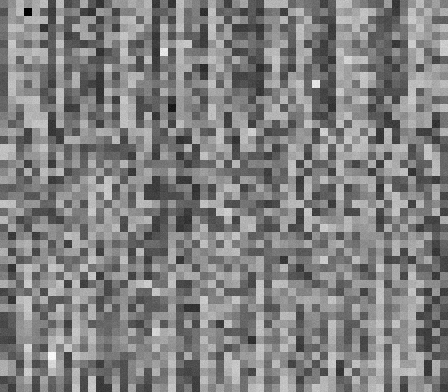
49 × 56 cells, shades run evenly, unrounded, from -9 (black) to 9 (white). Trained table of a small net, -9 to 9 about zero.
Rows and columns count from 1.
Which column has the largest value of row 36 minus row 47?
19
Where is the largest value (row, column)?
45, 7
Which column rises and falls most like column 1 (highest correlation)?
18
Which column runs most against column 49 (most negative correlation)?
27
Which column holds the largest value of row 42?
20
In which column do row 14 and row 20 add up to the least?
42
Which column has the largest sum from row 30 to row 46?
48
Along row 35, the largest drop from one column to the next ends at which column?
13
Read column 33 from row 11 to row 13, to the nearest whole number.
-5 -5 1
